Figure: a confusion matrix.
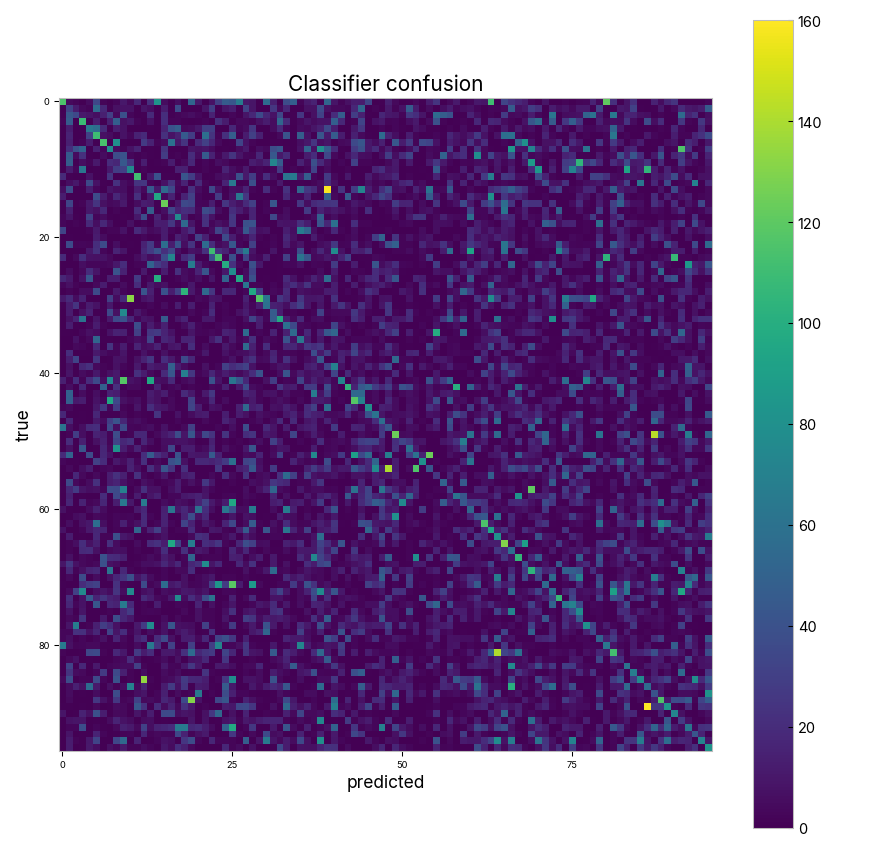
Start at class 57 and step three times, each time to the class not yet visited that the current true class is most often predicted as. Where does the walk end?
38
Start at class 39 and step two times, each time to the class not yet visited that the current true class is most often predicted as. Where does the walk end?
18
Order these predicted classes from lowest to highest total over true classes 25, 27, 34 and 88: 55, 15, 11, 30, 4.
30, 4, 15, 11, 55
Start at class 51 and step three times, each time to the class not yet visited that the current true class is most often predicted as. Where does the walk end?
49
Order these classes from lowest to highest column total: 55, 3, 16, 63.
3, 55, 16, 63
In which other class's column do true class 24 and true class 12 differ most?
92
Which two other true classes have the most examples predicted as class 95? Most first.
87, 64
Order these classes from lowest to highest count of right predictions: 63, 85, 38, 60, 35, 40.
40, 38, 60, 35, 85, 63
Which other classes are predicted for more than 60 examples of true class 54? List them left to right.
46, 48, 52
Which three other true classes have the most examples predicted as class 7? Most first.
44, 41, 69
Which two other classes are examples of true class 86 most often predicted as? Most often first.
66, 10
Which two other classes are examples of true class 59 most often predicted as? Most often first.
25, 50
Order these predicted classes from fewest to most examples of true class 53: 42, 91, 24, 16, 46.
91, 42, 24, 16, 46
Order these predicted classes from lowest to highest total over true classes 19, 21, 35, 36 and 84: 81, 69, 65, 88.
88, 69, 81, 65
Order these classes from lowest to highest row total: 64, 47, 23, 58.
64, 47, 58, 23
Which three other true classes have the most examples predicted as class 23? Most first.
71, 80, 90
